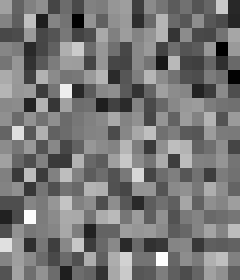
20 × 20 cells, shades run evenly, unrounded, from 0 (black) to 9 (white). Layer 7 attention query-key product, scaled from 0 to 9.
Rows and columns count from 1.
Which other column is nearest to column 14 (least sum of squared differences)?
11
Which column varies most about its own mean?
3
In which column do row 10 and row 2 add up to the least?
7
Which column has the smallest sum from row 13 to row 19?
13
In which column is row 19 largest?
14
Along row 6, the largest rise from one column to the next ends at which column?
4
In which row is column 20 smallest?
6
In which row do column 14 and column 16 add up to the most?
19
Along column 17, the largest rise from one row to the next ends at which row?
8
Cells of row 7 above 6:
2
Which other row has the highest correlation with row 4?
5
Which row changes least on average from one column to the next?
17
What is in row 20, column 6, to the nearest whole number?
1
